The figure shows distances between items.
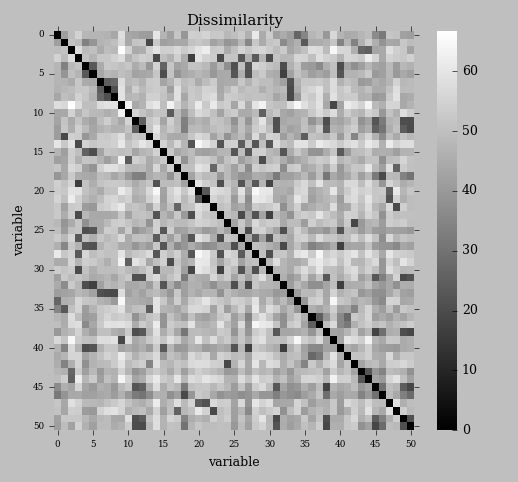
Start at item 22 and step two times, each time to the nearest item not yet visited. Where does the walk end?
17
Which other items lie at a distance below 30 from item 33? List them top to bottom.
6, 7, 8
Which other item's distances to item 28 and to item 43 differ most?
44
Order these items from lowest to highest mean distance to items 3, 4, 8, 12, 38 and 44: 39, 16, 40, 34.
40, 34, 16, 39
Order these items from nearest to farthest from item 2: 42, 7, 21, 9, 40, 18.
42, 7, 18, 40, 21, 9
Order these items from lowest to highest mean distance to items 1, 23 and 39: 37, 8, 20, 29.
29, 8, 37, 20
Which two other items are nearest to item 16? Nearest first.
29, 10
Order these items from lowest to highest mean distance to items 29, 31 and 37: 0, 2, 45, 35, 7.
45, 0, 35, 7, 2
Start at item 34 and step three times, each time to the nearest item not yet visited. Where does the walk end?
18
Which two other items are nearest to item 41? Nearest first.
36, 37
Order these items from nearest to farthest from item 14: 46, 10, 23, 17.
23, 46, 10, 17
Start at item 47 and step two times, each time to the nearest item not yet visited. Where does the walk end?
20
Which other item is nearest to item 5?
32
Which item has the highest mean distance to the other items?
9
